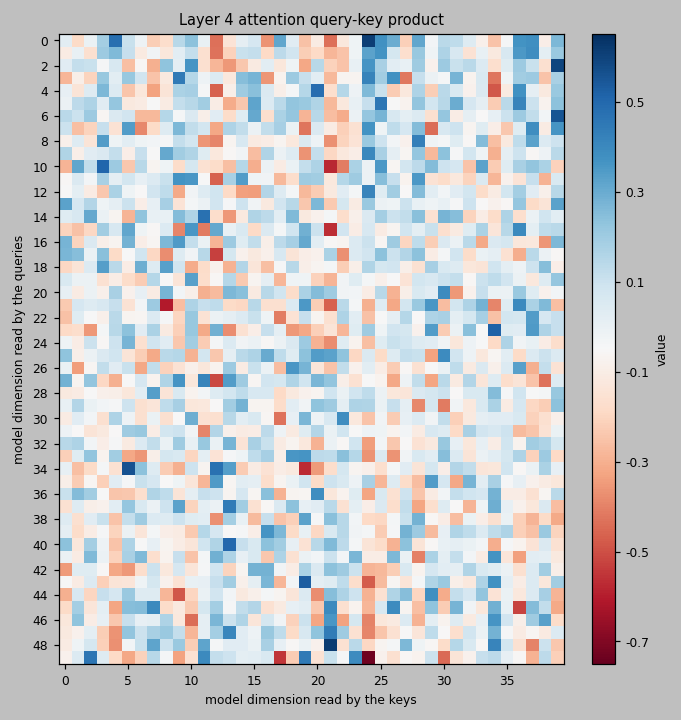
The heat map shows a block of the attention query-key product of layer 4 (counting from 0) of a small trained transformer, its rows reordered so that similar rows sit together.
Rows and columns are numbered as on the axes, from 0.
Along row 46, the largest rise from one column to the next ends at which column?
21
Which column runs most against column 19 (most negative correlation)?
24
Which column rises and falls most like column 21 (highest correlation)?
34
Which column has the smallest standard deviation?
35
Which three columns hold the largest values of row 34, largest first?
5, 12, 13
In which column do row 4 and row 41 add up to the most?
20
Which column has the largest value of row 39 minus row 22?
17
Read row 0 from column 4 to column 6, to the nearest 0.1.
0.5 0.1 0
